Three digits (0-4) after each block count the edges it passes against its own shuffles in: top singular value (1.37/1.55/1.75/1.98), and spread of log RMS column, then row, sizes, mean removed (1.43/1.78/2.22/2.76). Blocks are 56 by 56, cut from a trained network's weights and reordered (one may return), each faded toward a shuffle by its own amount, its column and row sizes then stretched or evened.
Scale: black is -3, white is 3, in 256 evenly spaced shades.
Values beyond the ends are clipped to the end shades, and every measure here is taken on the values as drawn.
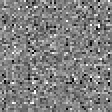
1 3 2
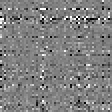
3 3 4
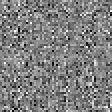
3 3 2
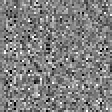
2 4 0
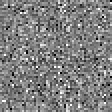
0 1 1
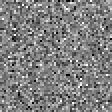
0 0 0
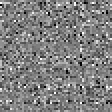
2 2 3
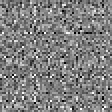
3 2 2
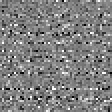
1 1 4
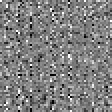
1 4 1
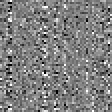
3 4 0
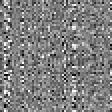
4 4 1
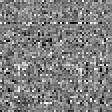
2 2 4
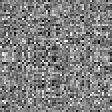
3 2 2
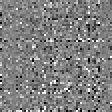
2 4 3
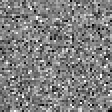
0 0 0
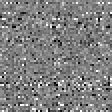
0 0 4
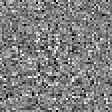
2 1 2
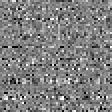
2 0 4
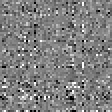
1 3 3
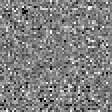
1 2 2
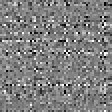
4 2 4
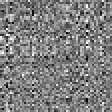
4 3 0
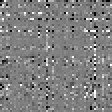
2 4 4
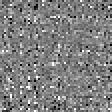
1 3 3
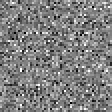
3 0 2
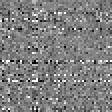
2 2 4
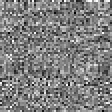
3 0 2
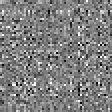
3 4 3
